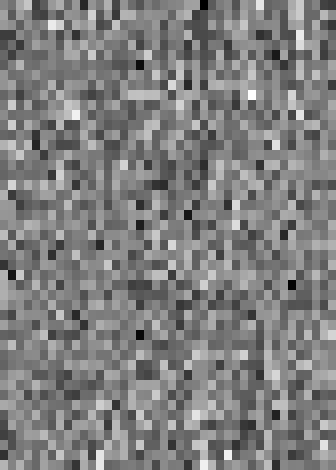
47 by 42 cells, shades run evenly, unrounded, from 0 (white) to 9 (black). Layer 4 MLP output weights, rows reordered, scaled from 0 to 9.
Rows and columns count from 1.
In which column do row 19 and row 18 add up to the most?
21
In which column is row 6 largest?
35
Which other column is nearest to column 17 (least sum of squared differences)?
39
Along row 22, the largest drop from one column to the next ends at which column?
25
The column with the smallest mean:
38
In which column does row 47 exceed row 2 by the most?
24
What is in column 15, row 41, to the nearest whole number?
7
